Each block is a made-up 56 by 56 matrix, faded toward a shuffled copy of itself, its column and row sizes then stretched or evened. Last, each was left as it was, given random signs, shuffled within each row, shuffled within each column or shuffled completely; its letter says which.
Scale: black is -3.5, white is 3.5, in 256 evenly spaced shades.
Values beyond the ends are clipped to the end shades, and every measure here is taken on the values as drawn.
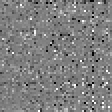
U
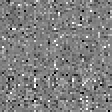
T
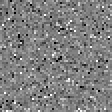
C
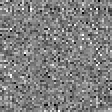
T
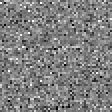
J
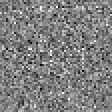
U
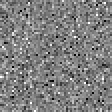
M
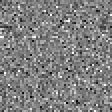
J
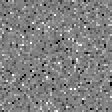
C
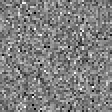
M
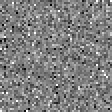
M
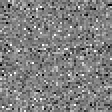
J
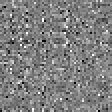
T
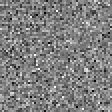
C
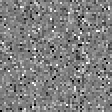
M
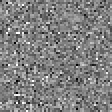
U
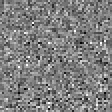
U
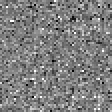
U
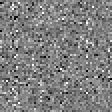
T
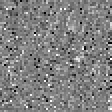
T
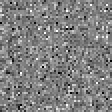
U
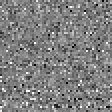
J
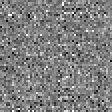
T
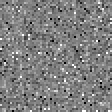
C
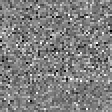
J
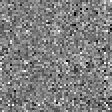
U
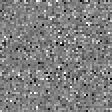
J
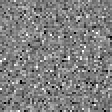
J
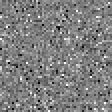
C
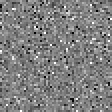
T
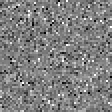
C
